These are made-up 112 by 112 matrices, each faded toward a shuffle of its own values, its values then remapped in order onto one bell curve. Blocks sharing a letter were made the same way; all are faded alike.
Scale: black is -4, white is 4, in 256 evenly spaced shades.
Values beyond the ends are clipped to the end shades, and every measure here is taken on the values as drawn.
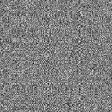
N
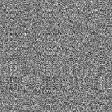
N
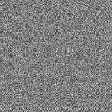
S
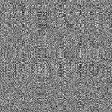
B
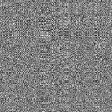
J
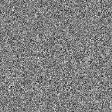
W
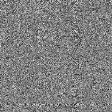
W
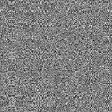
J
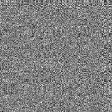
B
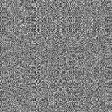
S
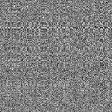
J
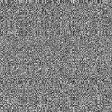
J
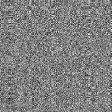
N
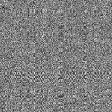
B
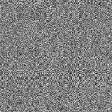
J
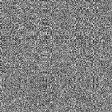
B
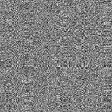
N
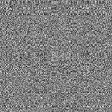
S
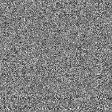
W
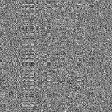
S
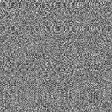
S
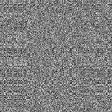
N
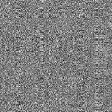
B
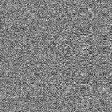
N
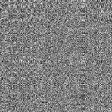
N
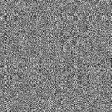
N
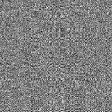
N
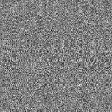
N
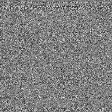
W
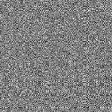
J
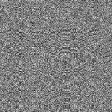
N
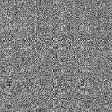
B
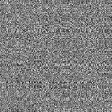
J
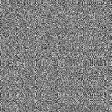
B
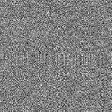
S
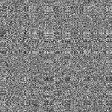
J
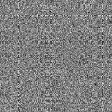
B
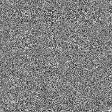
W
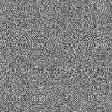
N
